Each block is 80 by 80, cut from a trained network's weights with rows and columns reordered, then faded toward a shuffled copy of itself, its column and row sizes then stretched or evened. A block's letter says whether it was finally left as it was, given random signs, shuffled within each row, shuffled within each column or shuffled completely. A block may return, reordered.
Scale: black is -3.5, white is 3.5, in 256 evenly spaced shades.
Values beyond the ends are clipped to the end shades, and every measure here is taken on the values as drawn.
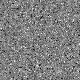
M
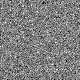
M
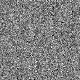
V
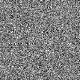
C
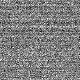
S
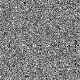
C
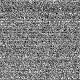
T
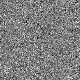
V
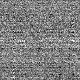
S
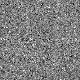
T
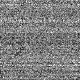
S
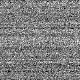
S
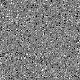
S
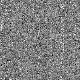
V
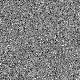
M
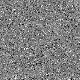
T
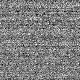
T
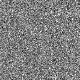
V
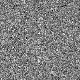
V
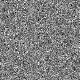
V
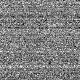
T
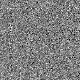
C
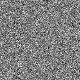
V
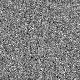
M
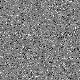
T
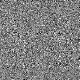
C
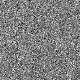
V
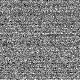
T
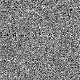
C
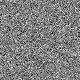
M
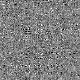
S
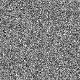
V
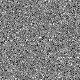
T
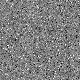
M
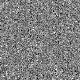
V
